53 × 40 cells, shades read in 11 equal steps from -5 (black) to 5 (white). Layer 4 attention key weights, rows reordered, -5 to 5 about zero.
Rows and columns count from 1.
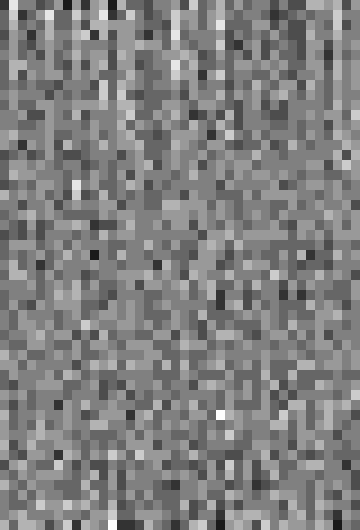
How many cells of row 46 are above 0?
15
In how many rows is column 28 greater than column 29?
16
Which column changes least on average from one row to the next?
6
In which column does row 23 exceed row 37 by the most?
9
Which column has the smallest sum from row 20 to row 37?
11
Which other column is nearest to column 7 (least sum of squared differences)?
24
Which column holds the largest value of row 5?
25
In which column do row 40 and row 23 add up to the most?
40
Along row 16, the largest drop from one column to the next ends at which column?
39
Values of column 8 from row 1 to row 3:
-4 -1 -1
